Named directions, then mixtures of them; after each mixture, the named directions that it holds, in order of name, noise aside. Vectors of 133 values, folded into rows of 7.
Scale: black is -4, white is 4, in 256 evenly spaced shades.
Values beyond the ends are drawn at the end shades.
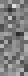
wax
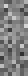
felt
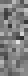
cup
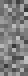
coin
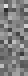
cup, felt, wax.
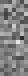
coin, cup.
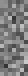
coin, wax.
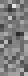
wax.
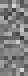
coin, cup, wax.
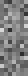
felt.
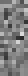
cup.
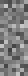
coin, felt, wax.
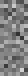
coin, cup, wax.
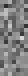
cup, felt.
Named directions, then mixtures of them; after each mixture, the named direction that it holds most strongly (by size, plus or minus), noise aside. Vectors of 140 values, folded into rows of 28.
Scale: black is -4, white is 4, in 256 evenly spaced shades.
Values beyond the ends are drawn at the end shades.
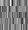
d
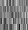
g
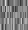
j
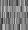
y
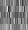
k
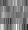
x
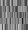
j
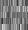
y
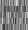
y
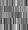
g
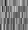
j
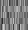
y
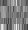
x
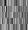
g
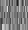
k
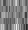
x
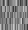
j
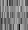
y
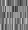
j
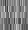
k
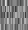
j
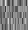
j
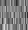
g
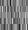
g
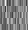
g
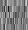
j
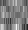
x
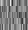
d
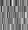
d
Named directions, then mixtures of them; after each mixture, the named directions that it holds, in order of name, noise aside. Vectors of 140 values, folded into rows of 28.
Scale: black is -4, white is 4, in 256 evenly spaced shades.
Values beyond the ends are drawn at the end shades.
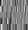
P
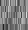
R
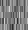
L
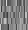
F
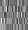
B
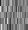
B, L, P.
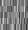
B, L, P.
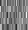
F, P, R.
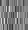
B, L, R.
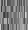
F.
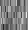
F, R.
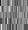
L, P.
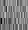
B, P.
